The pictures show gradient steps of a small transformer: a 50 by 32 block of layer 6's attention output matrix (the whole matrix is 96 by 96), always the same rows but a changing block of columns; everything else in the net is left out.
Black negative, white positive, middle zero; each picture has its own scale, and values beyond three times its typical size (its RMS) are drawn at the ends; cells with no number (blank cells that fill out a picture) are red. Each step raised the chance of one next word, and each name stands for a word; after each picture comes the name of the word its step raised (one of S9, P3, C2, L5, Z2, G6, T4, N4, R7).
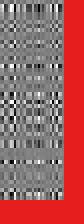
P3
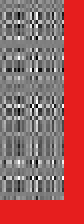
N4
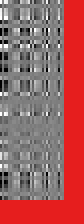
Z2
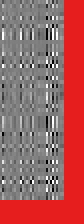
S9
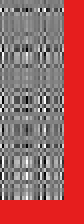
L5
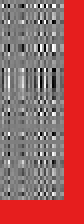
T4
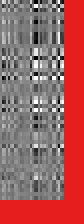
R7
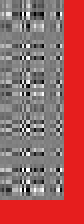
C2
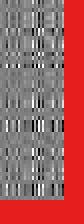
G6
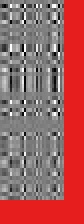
T4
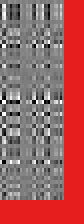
P3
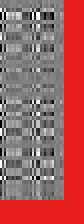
N4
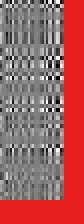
R7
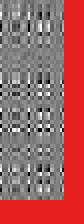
C2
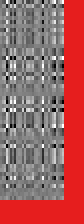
R7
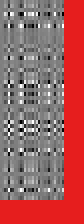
C2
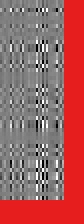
L5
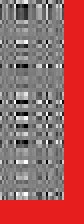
P3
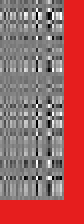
N4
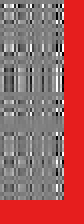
T4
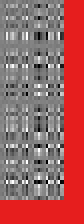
S9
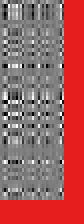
P3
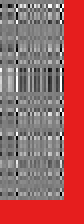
T4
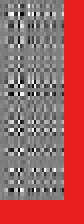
C2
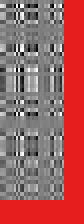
T4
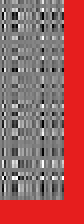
N4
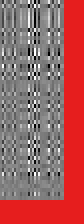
R7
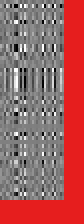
T4
